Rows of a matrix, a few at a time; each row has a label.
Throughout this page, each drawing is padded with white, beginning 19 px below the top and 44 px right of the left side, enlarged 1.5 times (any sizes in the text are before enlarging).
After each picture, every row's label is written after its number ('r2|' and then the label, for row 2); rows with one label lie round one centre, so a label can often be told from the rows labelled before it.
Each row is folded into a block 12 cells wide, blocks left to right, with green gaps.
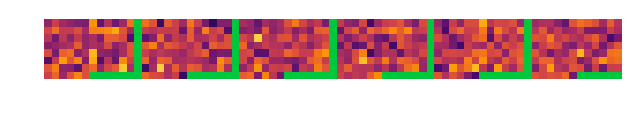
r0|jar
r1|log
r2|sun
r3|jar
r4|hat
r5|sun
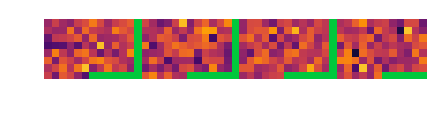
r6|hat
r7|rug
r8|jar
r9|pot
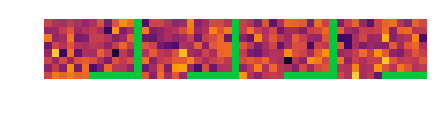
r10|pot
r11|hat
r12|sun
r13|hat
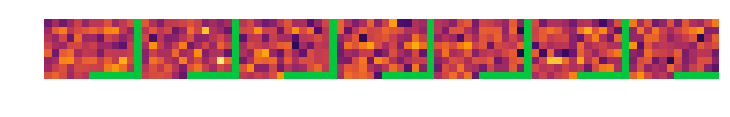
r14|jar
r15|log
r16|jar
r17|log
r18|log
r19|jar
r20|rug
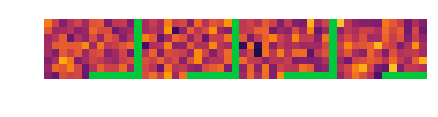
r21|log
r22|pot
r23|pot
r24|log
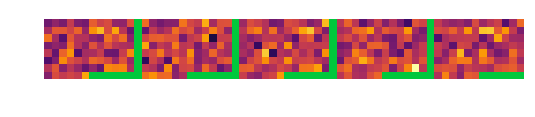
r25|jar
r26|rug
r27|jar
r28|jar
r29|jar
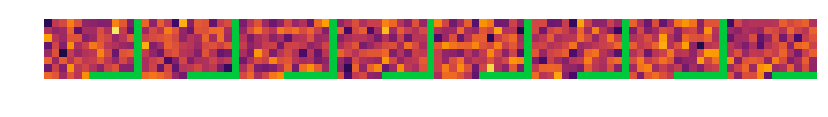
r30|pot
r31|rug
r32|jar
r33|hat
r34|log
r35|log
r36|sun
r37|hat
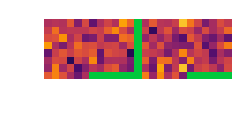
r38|rug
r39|hat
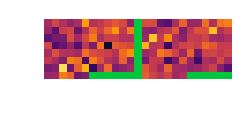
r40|hat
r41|rug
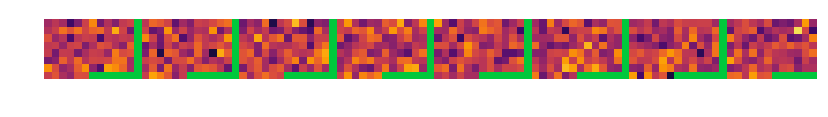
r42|jar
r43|pot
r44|sun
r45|jar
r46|log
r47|hat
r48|hat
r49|pot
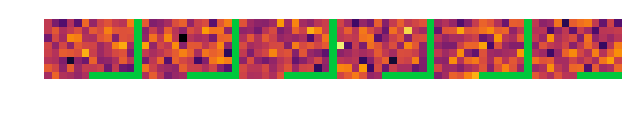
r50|rug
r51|rug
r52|rug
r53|rug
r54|jar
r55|sun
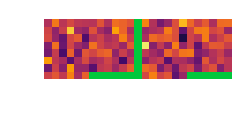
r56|pot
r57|rug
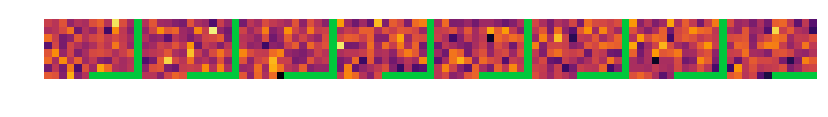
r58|pot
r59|jar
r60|hat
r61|rug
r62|jar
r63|rug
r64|rug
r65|log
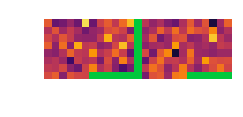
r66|rug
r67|jar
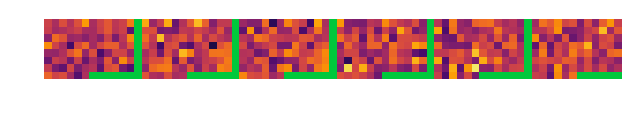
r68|rug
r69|sun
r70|sun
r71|log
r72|hat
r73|pot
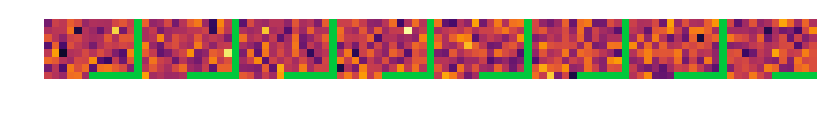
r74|pot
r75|sun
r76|pot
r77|pot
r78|rug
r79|log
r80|rug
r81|sun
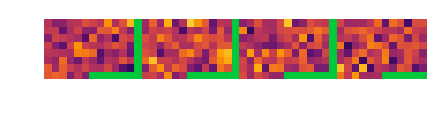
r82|rug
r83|sun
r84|hat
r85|rug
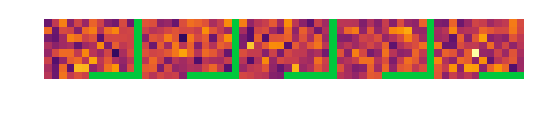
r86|hat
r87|rug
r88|log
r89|jar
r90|hat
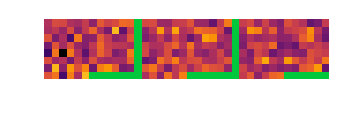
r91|pot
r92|jar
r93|jar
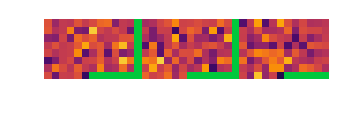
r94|log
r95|pot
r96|hat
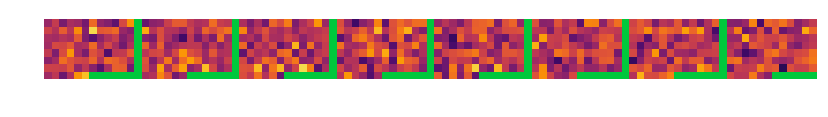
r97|jar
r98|hat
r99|hat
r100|rug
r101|hat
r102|rug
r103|jar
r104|sun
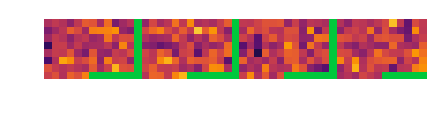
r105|jar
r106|jar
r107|pot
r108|sun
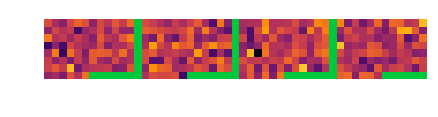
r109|pot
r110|log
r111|pot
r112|rug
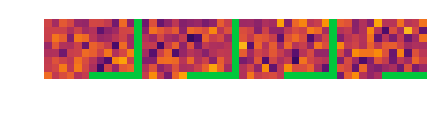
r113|sun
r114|jar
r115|rug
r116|rug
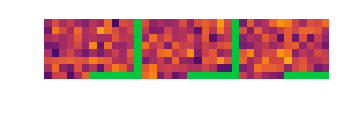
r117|jar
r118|rug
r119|hat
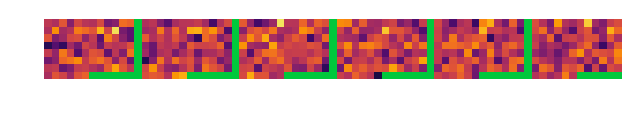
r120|jar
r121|jar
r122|rug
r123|log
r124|log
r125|sun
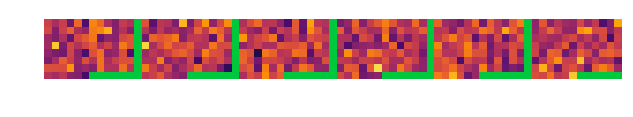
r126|log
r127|rug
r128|pot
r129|hat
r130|rug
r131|jar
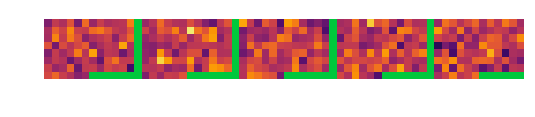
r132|rug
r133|jar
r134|log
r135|hat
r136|pot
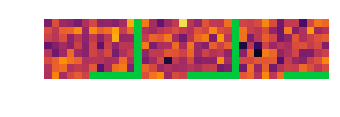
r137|jar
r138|rug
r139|pot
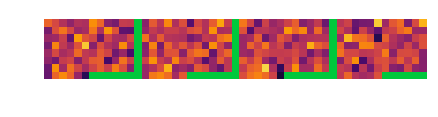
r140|log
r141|pot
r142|log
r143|rug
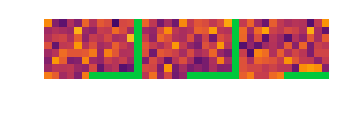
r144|rug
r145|rug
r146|jar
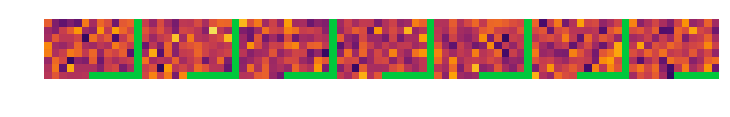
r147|rug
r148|pot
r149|log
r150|pot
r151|hat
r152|sun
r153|log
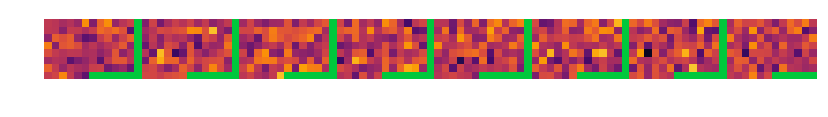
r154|rug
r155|jar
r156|jar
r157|jar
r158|rug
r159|rug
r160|pot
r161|pot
